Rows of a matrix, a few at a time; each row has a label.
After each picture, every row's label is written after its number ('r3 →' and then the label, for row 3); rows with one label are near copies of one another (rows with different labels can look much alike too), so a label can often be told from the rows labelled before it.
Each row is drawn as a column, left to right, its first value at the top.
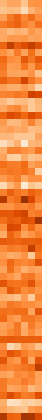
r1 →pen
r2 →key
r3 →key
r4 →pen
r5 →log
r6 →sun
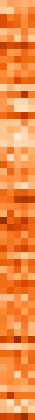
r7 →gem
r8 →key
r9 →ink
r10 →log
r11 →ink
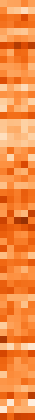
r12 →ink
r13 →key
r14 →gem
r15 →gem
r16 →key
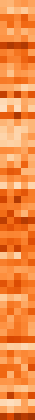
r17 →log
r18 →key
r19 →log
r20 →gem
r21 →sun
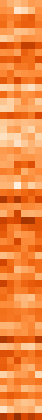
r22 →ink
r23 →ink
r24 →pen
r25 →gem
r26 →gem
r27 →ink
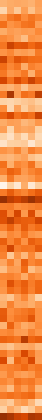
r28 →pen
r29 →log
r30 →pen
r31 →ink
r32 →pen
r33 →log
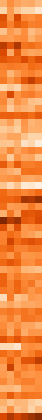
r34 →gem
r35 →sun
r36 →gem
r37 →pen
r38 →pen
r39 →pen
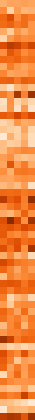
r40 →ink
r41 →gem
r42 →log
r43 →key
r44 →log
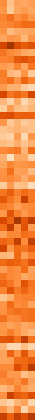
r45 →log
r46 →key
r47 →sun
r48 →ink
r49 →sun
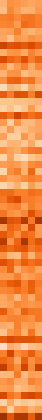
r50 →sun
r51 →ink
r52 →log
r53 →sun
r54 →key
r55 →sun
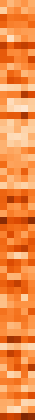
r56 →gem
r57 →ink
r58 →ink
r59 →log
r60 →sun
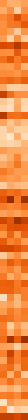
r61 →log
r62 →ink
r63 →gem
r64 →ink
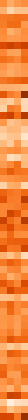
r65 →log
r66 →key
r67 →key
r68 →log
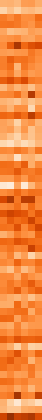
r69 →pen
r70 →pen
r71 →key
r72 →pen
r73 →log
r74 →key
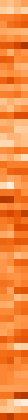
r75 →pen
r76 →pen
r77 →key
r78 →key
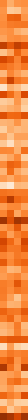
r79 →sun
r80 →pen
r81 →gem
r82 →sun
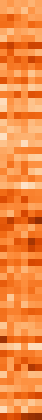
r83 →ink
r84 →gem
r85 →sun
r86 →pen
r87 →sun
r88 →sun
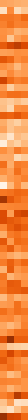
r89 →pen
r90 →ink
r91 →key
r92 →key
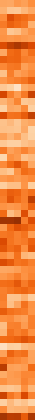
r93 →sun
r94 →gem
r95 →gem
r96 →key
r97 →log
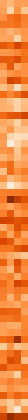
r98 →sun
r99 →pen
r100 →ink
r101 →log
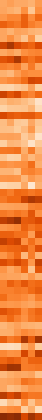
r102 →sun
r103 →sun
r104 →sun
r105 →ink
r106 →pen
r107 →ink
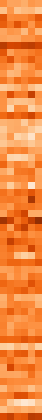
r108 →gem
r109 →sun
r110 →key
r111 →key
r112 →log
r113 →gem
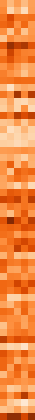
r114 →ink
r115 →gem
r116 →log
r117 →key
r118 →log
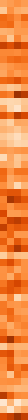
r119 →key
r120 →ink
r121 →log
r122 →log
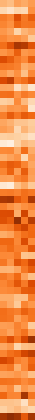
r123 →pen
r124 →pen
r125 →gem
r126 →key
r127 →ink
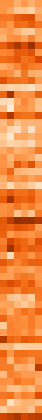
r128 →ink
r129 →log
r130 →gem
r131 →gem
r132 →gem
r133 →sun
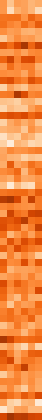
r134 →ink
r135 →pen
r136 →log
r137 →sun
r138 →pen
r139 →key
